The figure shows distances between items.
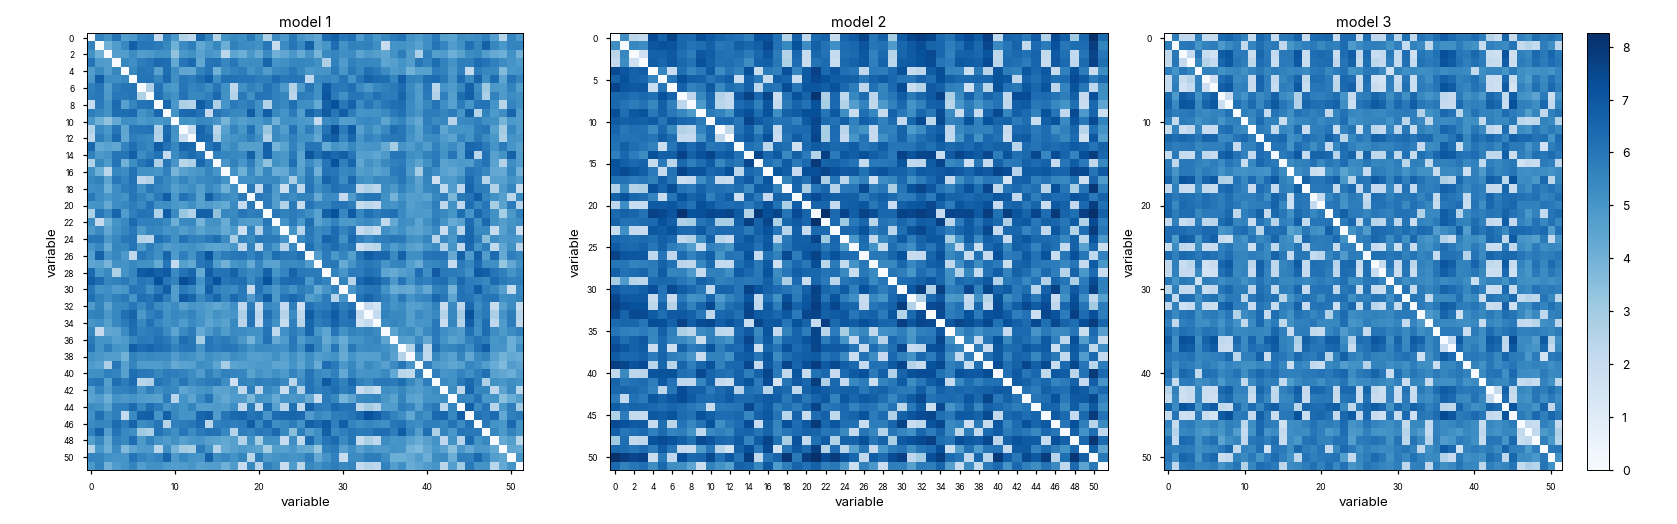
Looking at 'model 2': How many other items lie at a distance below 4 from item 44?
3
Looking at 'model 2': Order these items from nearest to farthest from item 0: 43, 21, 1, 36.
1, 43, 21, 36
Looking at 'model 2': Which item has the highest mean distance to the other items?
21
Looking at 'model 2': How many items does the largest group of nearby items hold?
11
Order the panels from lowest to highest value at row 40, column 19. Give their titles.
model 1, model 3, model 2
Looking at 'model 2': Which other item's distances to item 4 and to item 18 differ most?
50
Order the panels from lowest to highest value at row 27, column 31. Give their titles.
model 1, model 2, model 3
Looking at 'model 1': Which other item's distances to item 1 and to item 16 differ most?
35
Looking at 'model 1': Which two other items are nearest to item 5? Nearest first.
26, 49
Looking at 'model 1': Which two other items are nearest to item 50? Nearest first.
30, 19
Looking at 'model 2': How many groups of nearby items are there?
8
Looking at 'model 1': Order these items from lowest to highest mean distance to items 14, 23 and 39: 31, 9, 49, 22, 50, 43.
9, 49, 22, 43, 50, 31
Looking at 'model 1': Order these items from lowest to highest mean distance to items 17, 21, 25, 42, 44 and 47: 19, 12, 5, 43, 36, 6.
6, 12, 43, 36, 19, 5
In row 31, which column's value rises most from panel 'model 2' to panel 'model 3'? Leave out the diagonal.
6
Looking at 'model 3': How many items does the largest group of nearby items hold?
17
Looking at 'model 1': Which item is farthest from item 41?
28
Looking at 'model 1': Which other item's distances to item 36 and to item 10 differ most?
27
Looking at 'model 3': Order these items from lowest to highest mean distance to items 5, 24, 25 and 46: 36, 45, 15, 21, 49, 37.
45, 15, 37, 36, 49, 21
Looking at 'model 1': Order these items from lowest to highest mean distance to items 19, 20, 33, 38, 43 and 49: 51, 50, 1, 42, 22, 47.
51, 42, 50, 22, 1, 47
